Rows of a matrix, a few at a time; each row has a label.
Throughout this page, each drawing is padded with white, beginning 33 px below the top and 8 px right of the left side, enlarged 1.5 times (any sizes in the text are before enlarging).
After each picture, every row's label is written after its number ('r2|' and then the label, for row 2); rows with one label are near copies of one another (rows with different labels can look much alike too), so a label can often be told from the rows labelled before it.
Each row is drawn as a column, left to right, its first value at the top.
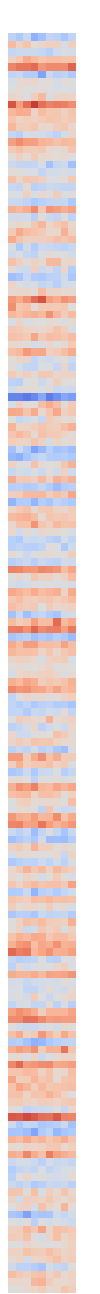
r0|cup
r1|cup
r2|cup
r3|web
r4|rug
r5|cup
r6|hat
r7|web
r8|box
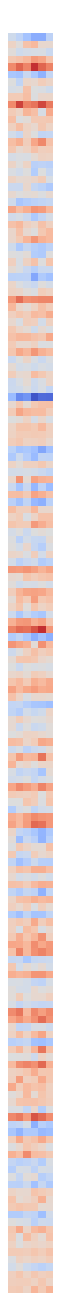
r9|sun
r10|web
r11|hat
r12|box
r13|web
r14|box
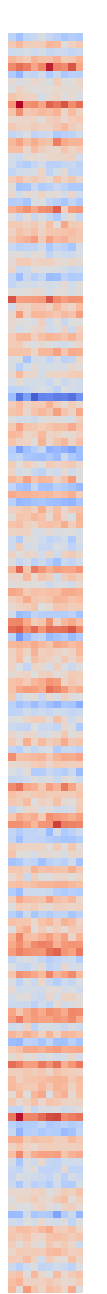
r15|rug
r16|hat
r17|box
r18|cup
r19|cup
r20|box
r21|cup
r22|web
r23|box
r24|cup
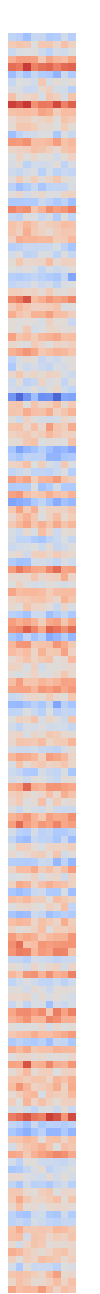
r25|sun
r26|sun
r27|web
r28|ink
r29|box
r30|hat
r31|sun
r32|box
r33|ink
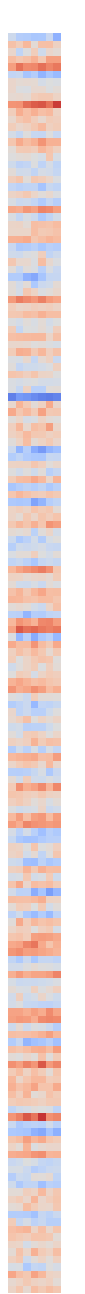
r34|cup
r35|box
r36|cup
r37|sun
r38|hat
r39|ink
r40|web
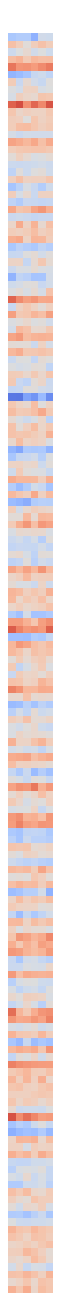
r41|box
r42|web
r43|web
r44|web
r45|ink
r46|web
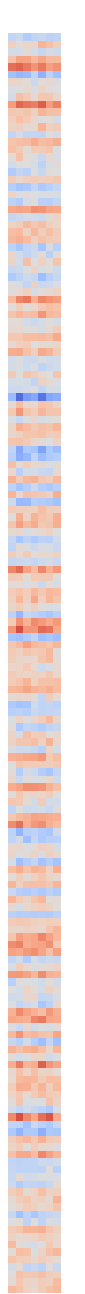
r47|box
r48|ink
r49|sun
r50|web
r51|hat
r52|ink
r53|sun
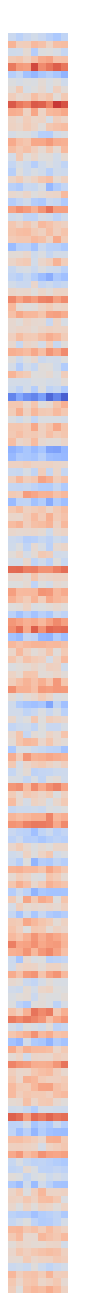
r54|hat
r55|hat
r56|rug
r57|ink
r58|sun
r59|sun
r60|hat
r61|hat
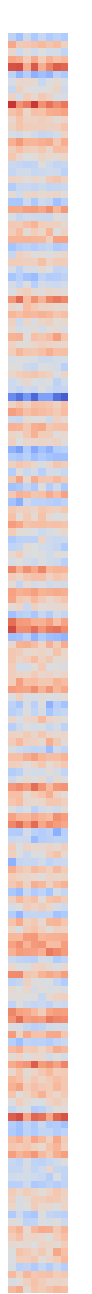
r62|ink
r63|box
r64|hat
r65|hat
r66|hat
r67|rug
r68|box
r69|box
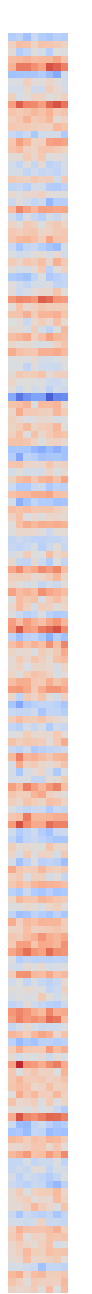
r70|rug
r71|cup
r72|box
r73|rug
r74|rug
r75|box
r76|hat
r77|sun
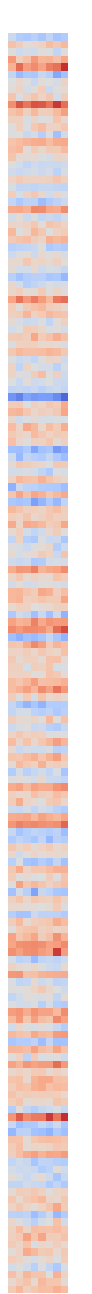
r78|ink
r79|box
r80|sun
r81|sun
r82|sun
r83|ink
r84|rug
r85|ink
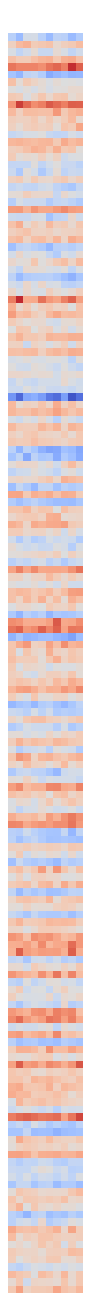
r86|ink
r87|rug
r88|cup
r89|ink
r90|ink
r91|web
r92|ink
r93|sun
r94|box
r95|hat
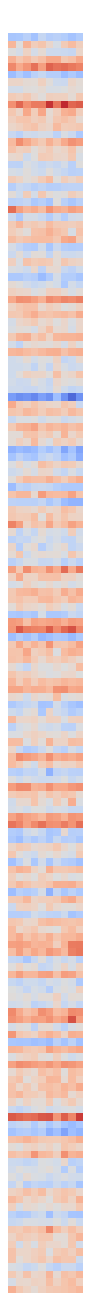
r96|ink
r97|web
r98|hat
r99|hat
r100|box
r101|web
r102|web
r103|hat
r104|box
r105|sun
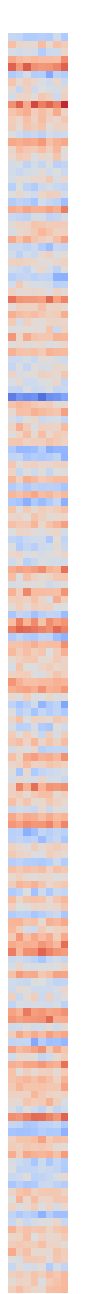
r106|box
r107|ink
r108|box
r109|web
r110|cup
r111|rug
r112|box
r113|sun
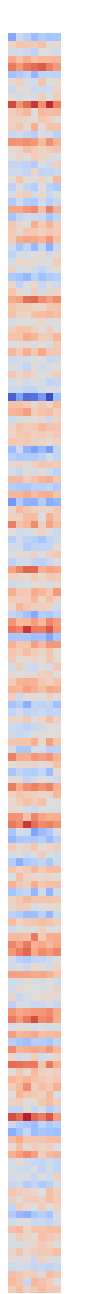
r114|web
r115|cup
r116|cup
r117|web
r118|box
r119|web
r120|sun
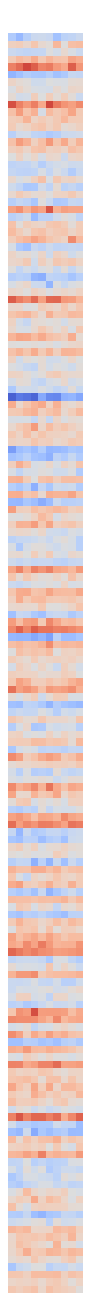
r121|rug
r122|box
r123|box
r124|ink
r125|cup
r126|sun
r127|rug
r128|sun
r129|box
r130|cup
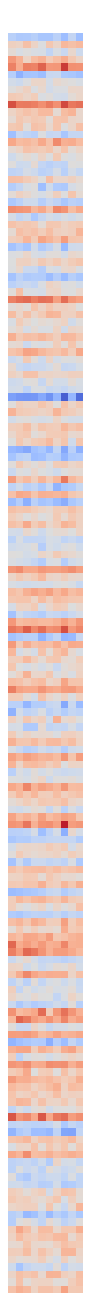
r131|sun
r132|rug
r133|rug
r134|rug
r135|box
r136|rug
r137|cup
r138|box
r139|sun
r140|rug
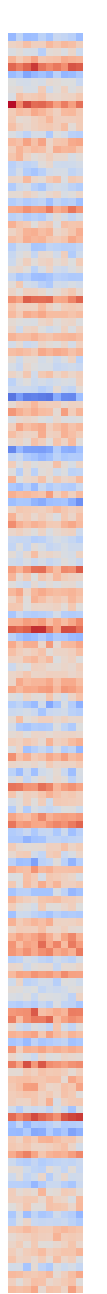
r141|web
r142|ink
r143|rug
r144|ink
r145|hat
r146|rug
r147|box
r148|hat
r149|ink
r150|sun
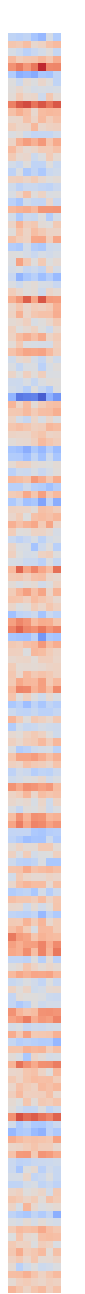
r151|ink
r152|hat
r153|rug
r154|web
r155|box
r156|ink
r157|cup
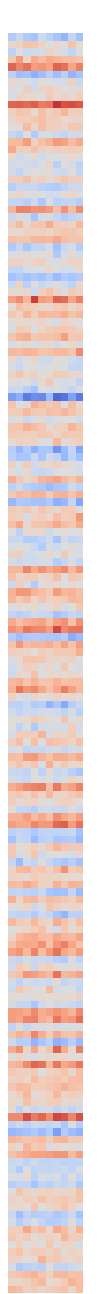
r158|box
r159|sun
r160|hat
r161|rug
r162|hat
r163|sun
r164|web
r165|sun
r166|hat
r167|web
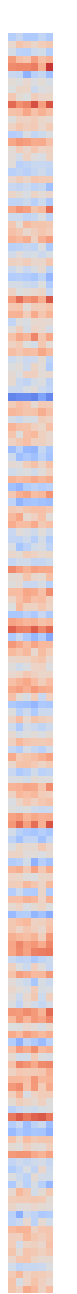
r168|sun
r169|cup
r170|box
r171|sun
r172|cup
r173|box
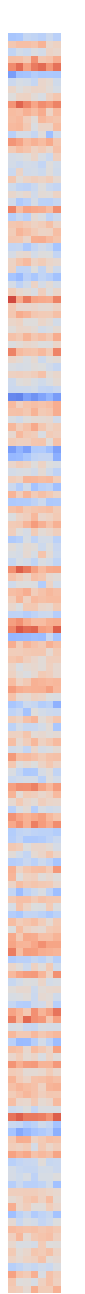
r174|rug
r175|hat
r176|hat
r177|ink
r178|box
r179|sun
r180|ink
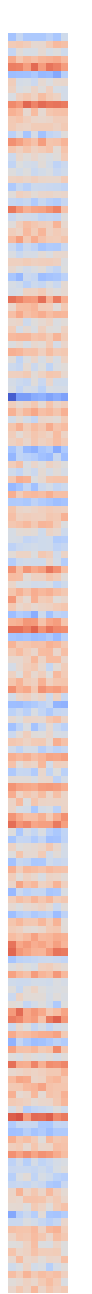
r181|cup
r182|box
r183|sun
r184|ink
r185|sun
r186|hat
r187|rug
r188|cup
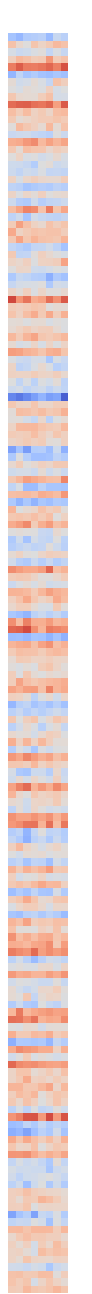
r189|rug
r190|web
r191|web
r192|cup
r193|sun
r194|sun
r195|box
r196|box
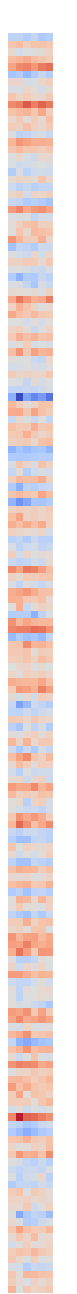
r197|ink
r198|cup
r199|sun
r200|hat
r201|box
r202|rug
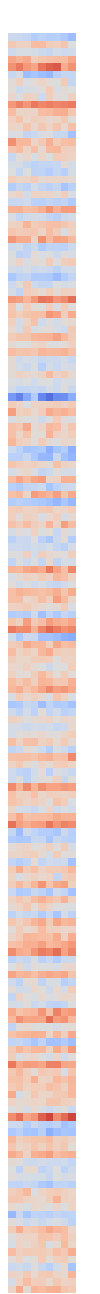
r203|cup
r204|box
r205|web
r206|rug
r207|box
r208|hat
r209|box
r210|box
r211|sun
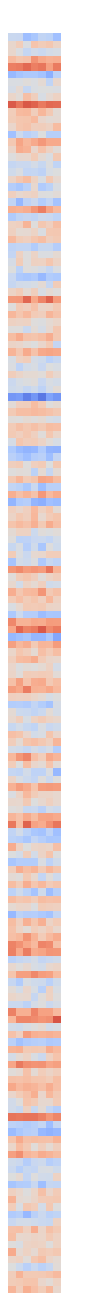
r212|sun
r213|hat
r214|rug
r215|ink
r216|box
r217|sun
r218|web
